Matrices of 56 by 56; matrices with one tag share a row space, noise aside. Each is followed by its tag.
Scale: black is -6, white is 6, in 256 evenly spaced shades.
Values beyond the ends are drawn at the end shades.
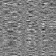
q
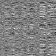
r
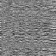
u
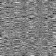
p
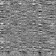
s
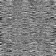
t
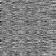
u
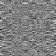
t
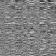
r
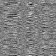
q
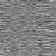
s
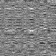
r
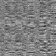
r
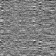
s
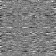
t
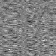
q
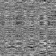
r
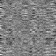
t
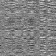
r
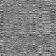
s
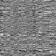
s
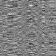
q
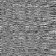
u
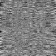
t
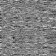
u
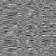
q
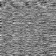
u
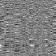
p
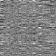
s
